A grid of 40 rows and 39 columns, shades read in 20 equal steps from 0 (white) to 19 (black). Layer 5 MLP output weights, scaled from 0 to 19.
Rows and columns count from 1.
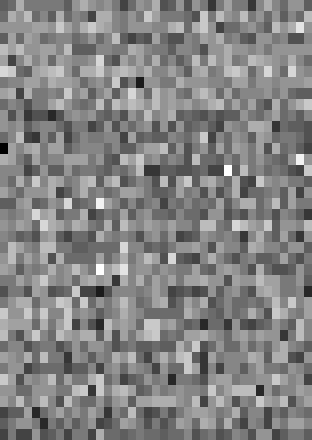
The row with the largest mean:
40
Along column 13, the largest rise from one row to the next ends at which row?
20
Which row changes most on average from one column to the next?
17
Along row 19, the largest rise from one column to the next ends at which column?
10
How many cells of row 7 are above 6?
21
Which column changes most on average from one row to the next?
13
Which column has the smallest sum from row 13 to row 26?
6
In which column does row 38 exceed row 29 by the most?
1
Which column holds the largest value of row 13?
5
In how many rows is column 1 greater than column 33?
21
